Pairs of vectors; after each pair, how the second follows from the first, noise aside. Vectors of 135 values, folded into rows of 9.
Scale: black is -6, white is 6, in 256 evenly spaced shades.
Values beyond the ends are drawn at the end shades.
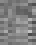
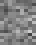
sign-scrambled.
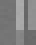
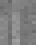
reversed, shrunk.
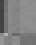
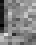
scaled up.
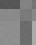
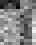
scaled up.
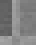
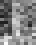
scaled up.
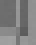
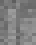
reversed, negated, shrunk.
